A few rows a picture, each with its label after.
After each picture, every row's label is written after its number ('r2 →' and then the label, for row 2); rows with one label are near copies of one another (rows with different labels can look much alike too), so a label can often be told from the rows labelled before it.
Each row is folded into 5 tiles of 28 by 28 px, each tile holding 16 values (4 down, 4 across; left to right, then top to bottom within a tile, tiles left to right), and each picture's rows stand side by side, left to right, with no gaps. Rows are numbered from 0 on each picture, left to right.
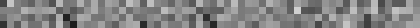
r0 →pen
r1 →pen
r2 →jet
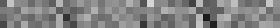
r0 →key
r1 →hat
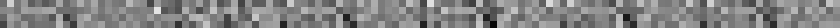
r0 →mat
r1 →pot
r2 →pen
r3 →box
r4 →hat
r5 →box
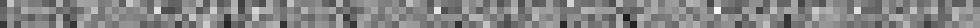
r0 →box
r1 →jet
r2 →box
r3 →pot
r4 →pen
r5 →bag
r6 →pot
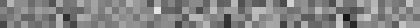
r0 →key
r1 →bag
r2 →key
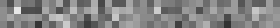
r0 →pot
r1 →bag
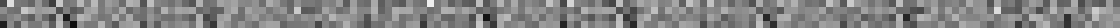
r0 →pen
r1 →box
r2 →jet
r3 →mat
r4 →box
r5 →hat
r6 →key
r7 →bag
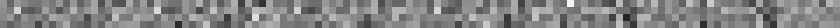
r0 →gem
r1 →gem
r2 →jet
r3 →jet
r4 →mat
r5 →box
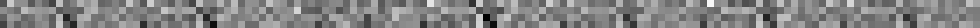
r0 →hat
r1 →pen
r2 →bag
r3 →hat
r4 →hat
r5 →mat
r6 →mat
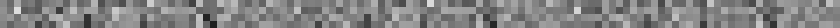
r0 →bag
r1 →hat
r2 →gem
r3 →mat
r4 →pot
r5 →box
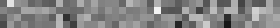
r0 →mat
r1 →bag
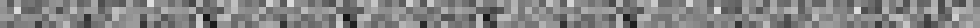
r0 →bag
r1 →hat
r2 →hat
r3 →key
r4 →hat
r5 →pot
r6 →pot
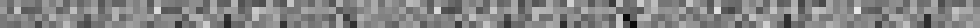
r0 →jet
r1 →bag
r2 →pen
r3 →jet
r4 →hat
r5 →jet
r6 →bag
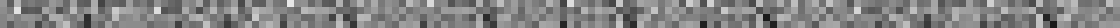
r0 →bag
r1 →pot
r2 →mat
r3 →mat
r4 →box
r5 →pen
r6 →bag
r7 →hat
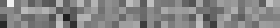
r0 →mat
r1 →box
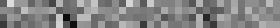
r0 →hat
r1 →key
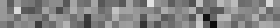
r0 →bag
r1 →hat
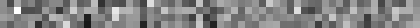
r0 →bag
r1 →box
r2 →jet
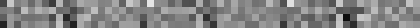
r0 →box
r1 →mat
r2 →key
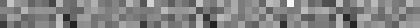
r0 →hat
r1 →pen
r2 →mat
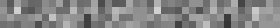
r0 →jet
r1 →bag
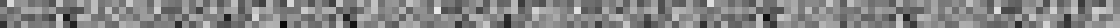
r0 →key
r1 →gem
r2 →pen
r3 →bag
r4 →pot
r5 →key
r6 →key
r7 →jet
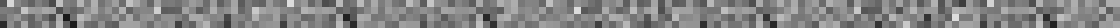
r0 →pen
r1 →bag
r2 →mat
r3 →hat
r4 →pot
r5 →pen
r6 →gem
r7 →pen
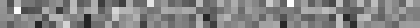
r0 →bag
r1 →mat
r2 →mat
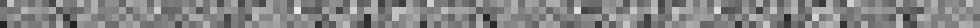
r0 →pen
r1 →gem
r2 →bag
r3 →pen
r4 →jet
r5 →gem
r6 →key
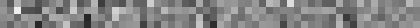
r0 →bag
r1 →box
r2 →mat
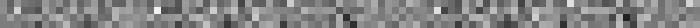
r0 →pot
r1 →pot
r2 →pen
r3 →pot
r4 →mat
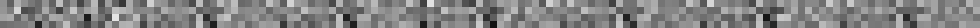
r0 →gem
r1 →hat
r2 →hat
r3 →box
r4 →hat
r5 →key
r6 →key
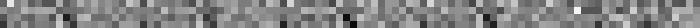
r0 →mat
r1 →box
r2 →pen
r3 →hat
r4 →pot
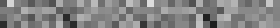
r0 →pen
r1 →hat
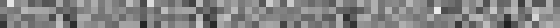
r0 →mat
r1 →box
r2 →key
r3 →pot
